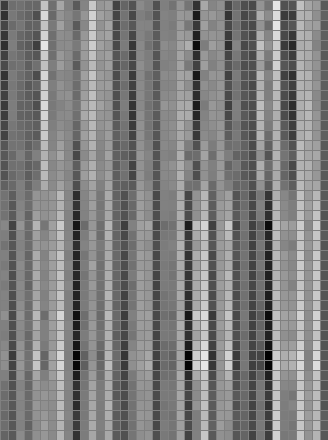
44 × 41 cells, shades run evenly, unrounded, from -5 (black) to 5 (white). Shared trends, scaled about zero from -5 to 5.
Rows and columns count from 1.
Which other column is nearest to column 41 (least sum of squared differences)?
20
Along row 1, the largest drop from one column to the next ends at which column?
36
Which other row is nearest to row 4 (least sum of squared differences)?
2
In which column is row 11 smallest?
25
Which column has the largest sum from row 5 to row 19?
6
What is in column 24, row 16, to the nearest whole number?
-1
